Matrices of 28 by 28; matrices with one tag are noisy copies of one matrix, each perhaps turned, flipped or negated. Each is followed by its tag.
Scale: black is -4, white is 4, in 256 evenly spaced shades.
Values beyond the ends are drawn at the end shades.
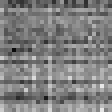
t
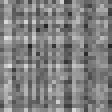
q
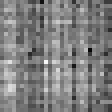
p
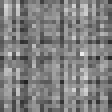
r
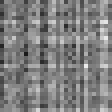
q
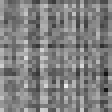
q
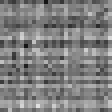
q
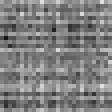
r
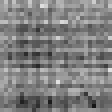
p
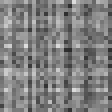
q
